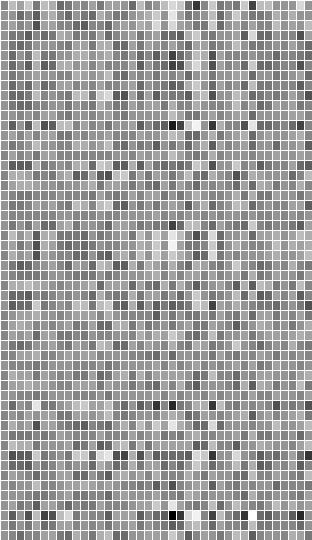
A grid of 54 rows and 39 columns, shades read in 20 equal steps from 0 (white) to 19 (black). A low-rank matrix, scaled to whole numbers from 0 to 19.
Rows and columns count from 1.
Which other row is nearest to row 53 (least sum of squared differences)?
9
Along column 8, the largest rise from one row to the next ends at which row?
14
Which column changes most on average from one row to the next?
22
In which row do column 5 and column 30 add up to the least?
46
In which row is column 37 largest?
52
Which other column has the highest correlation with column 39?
16
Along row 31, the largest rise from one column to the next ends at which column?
27
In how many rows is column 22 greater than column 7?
22
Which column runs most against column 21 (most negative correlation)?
25
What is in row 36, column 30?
10
